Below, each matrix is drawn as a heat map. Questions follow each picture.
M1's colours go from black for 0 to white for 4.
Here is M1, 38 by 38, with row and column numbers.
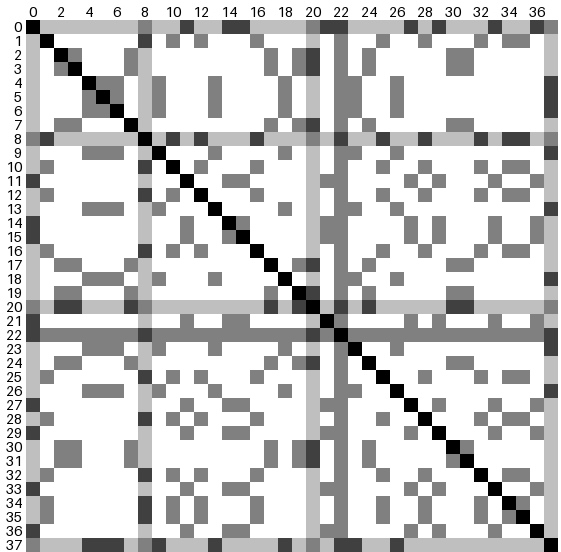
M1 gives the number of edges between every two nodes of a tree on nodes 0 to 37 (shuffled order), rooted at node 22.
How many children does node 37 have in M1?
8
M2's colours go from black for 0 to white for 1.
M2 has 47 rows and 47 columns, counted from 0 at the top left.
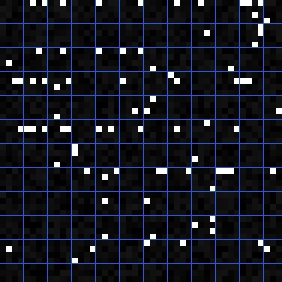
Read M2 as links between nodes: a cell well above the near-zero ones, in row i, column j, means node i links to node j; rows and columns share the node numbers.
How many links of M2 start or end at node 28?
10
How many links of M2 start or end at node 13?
10
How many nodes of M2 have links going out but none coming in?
4
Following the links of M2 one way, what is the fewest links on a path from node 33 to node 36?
4
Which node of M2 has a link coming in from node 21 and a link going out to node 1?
node 10
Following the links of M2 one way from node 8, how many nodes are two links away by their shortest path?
3
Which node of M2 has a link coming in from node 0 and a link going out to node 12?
node 43
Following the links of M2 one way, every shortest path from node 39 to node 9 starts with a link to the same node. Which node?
node 25
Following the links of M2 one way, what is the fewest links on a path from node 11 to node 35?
2
